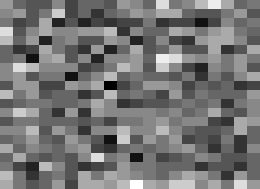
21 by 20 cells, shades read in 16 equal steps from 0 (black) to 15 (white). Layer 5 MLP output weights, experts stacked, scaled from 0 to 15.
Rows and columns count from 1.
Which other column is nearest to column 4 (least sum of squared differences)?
20
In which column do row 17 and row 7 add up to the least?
8
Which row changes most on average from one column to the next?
6
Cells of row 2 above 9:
3
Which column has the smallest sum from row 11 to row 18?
18
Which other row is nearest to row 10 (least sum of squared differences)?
16
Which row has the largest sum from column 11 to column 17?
21
